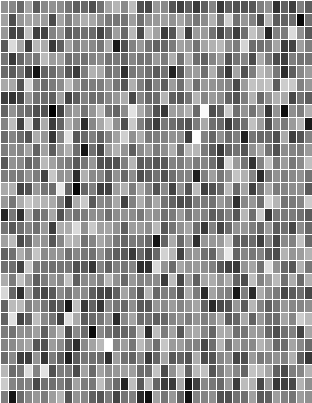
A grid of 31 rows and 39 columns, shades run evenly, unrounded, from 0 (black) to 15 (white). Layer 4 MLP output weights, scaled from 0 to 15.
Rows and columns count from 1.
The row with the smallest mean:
28
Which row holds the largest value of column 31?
4
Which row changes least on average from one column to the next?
5
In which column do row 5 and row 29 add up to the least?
36
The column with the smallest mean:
30
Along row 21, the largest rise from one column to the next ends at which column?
20
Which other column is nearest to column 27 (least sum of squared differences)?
11
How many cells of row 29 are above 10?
10
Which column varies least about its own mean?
27
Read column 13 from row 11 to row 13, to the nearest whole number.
6 4 5
